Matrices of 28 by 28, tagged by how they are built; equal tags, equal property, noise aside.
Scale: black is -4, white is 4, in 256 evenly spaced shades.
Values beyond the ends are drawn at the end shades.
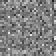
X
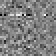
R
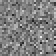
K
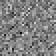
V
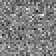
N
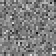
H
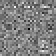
R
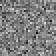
H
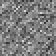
V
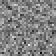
N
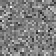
H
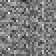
X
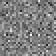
R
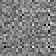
R
